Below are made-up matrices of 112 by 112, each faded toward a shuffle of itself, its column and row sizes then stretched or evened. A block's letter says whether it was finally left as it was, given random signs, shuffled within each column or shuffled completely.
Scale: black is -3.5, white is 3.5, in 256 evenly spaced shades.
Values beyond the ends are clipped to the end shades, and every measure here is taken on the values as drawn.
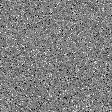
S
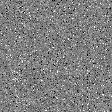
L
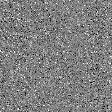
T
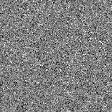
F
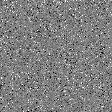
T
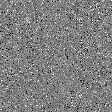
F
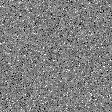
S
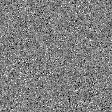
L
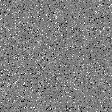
T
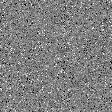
L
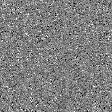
F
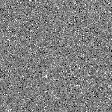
F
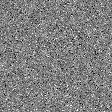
S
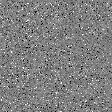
T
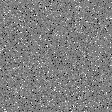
S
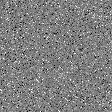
S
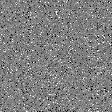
F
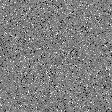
S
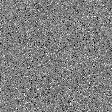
L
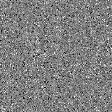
F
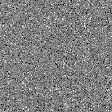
F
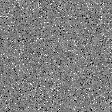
T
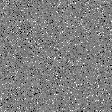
F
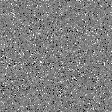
F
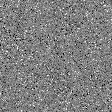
S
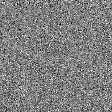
T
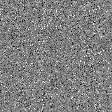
L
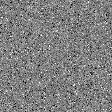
L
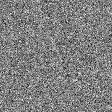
S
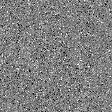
L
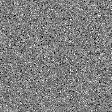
T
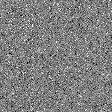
L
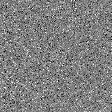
L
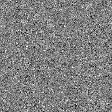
T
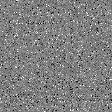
F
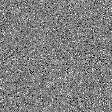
T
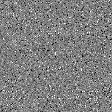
F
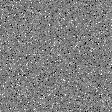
S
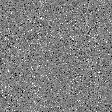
L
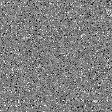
T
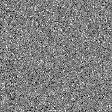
T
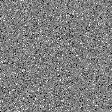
L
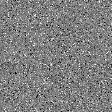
T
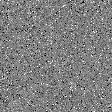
L
